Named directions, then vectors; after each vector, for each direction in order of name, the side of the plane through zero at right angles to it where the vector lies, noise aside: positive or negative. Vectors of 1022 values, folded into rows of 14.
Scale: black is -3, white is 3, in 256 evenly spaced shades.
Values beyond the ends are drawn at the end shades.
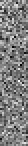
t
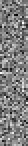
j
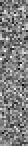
negative, negative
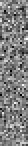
positive, positive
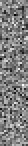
positive, positive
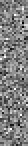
negative, negative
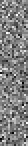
negative, positive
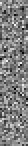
positive, positive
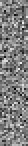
positive, positive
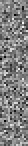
positive, positive
